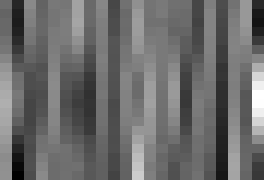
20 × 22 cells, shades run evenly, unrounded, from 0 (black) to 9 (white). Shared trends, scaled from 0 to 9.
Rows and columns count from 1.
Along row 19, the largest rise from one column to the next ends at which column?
20
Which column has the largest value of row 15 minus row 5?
22
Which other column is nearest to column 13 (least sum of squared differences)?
1
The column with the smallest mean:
19
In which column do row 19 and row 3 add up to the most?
12
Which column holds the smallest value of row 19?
2
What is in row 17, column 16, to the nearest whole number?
3
